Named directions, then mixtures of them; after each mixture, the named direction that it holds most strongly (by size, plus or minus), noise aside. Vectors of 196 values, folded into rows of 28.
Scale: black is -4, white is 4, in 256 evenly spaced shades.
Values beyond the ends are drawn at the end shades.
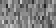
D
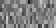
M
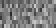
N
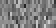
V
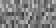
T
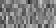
M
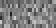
N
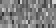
T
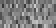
N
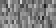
D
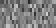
N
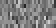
V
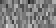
D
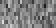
D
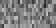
D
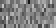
M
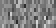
V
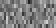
M
